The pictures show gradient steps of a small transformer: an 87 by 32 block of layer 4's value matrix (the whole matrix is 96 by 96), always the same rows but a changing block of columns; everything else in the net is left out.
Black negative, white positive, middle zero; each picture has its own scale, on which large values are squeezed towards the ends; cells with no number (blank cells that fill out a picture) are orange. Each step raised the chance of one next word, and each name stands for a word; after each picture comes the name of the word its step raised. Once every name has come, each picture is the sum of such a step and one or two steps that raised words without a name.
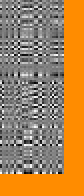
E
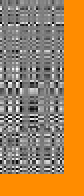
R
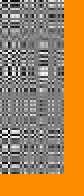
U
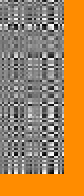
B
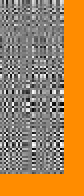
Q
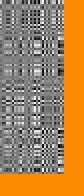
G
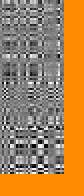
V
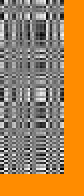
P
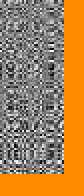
R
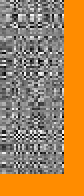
U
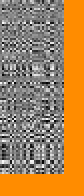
R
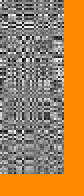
U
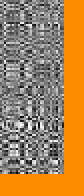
R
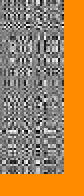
G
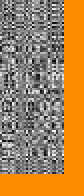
Q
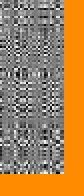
E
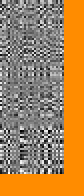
E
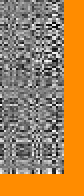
B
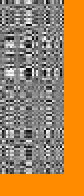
G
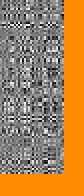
R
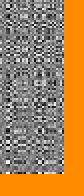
E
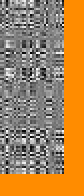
U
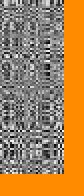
V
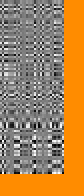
E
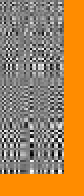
B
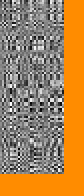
Q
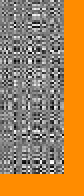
R
